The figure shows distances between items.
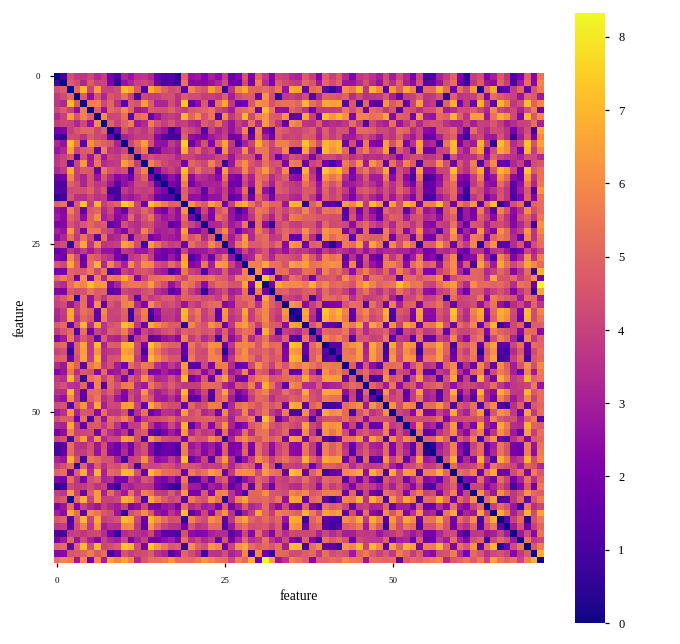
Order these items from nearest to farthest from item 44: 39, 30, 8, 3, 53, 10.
39, 53, 8, 3, 10, 30
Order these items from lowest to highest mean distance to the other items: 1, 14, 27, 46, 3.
1, 27, 3, 46, 14
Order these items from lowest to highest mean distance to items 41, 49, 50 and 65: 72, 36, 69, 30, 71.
69, 71, 36, 30, 72
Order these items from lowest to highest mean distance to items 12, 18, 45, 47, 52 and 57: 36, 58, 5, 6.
58, 36, 5, 6
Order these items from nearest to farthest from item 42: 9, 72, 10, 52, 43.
9, 72, 43, 52, 10
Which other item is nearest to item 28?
62
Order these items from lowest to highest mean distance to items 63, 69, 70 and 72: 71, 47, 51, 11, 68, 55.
51, 68, 55, 71, 11, 47
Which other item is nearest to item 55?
56
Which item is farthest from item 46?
31
